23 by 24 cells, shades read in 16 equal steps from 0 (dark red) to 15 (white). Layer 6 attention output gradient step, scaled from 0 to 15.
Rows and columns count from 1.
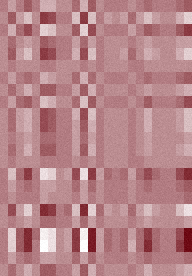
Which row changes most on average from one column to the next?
21
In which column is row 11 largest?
24
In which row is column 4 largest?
18
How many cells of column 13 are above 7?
10
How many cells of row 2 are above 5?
20
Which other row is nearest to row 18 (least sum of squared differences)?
2
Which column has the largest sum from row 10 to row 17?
12
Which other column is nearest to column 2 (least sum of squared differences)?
7
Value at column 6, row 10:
4
